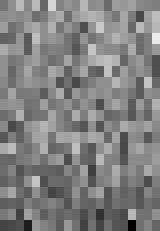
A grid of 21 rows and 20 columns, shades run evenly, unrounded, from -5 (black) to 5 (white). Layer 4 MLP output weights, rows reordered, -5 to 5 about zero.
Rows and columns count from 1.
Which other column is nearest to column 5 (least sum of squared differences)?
15
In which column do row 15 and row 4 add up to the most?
20
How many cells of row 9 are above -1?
17
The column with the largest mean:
5
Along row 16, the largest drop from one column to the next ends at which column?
12
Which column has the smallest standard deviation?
9
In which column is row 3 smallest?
11
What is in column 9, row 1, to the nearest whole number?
1
